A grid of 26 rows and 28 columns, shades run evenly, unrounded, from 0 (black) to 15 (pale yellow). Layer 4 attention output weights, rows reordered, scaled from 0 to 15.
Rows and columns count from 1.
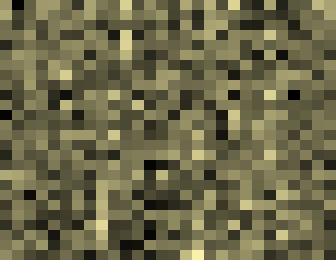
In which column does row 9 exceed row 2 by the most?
24
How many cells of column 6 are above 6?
15
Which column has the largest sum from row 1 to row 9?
11
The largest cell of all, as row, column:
26, 17
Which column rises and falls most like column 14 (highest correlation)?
13
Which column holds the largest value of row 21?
21
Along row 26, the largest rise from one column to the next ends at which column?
16
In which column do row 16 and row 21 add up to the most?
23
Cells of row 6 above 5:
21
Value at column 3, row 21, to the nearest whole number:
7
